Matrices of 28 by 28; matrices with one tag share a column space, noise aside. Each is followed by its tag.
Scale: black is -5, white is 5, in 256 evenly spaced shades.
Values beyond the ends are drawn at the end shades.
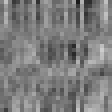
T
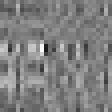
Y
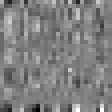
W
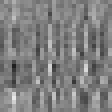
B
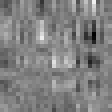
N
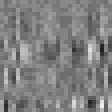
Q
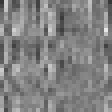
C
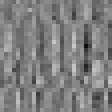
B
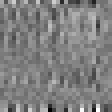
W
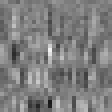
Q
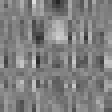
N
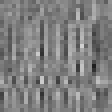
B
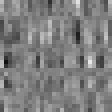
N
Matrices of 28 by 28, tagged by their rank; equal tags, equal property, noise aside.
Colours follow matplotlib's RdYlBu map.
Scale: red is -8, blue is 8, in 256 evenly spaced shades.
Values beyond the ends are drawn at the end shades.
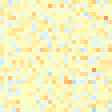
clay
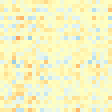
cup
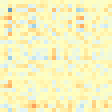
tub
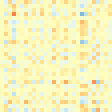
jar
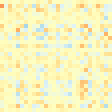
tub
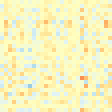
cup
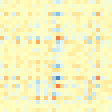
jar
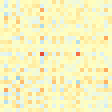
tub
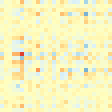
jar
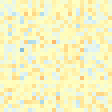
clay
